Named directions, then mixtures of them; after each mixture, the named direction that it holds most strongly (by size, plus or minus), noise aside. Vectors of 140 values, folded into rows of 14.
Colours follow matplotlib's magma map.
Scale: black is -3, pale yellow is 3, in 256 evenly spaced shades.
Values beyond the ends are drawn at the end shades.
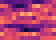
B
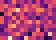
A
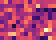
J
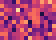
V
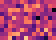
A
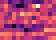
B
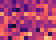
A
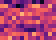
B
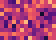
V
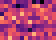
B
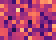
V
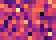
V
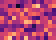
A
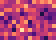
V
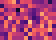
V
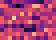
B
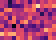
J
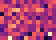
A
